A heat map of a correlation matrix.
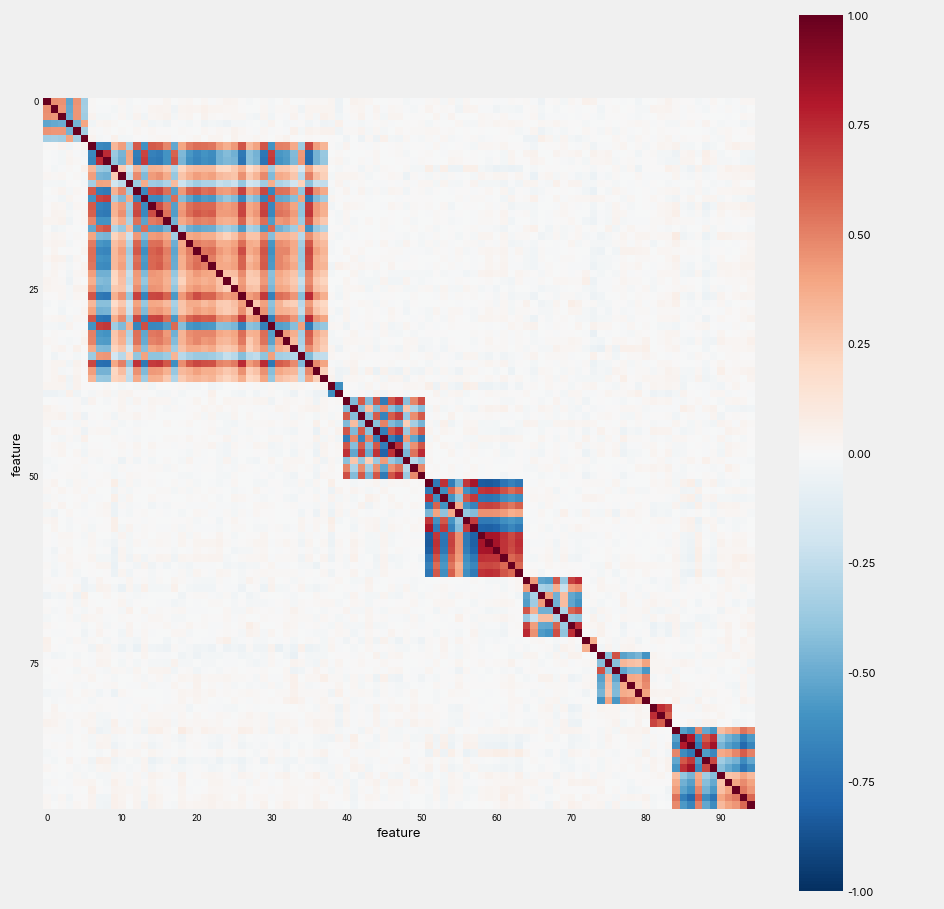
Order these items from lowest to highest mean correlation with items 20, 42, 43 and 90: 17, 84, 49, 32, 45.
17, 45, 49, 84, 32
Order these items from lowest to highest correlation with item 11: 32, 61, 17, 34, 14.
14, 32, 61, 34, 17
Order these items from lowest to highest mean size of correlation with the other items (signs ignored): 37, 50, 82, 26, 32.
82, 50, 37, 32, 26
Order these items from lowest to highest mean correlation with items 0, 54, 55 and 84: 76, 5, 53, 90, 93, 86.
53, 86, 5, 76, 90, 93
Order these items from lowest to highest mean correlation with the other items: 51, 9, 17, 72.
17, 51, 72, 9
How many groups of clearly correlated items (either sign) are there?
10
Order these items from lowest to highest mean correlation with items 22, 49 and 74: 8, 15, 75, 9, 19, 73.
8, 75, 73, 9, 19, 15
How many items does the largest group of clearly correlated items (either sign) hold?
32
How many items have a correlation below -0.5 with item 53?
8
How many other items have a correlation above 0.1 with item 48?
3
